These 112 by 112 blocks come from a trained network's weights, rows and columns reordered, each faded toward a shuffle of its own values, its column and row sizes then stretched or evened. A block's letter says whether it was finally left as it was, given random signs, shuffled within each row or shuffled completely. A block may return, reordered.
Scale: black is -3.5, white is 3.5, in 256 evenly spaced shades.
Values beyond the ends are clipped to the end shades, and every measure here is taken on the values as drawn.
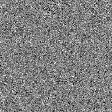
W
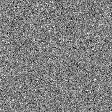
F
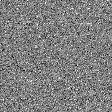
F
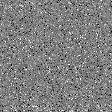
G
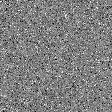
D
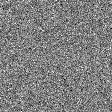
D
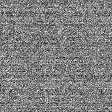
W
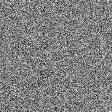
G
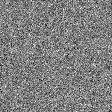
D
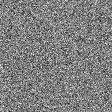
D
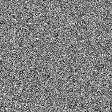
G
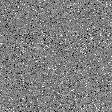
F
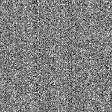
W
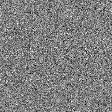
G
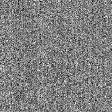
W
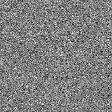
W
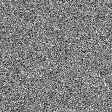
D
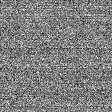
F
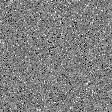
D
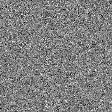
G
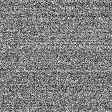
F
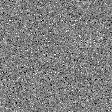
F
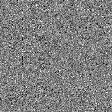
W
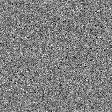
F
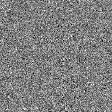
G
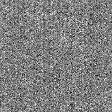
W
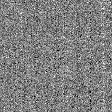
W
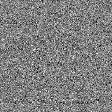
W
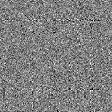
W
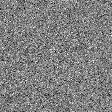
F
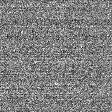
W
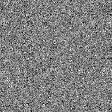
W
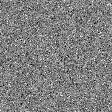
D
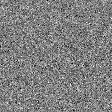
F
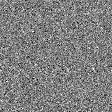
F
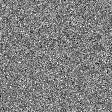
D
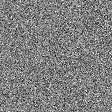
D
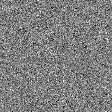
G
